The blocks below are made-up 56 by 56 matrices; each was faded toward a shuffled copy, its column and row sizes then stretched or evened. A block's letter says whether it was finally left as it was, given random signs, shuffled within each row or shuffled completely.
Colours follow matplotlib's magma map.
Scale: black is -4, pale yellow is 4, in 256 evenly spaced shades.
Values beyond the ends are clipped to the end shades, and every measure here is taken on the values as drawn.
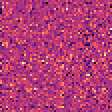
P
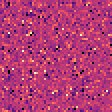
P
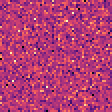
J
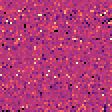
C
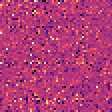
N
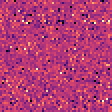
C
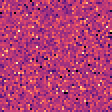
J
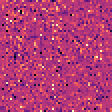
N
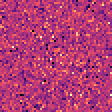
J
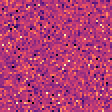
J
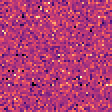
C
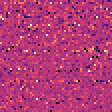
C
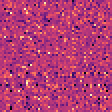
P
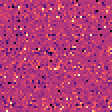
C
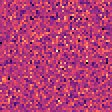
N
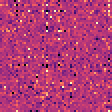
N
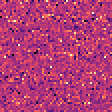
C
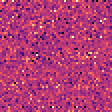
C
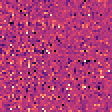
N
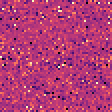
C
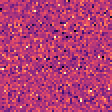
C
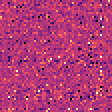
N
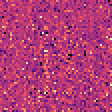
N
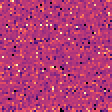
C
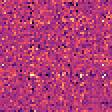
N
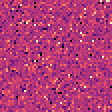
J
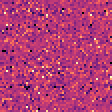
N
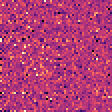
P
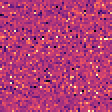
C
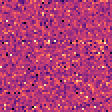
C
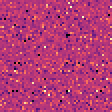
C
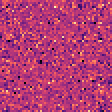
P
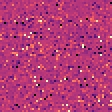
C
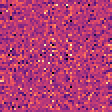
P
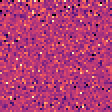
C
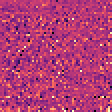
P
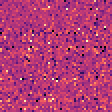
N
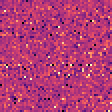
C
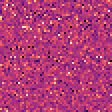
C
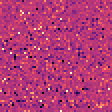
C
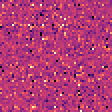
P
